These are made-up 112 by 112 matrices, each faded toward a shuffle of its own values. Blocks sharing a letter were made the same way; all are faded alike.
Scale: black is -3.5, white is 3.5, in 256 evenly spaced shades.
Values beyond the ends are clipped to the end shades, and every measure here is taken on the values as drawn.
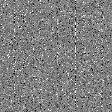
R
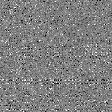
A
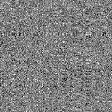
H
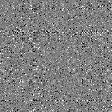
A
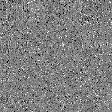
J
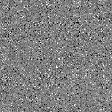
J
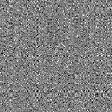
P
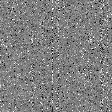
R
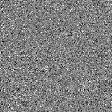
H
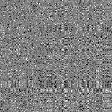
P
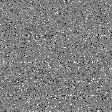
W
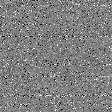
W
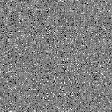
J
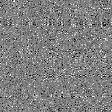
A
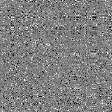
A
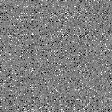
A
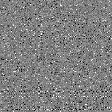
A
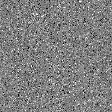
R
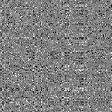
P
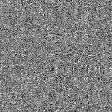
H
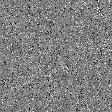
R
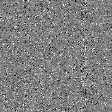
R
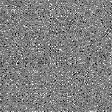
A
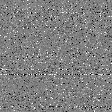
W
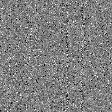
R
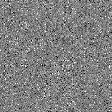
J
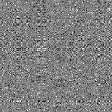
P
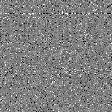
A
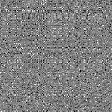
P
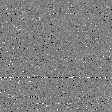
W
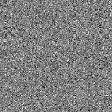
H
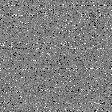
W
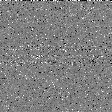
W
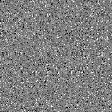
J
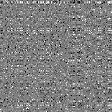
P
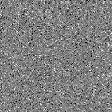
J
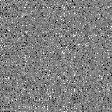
A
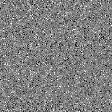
J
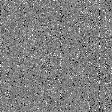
R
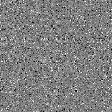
J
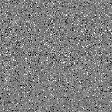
A
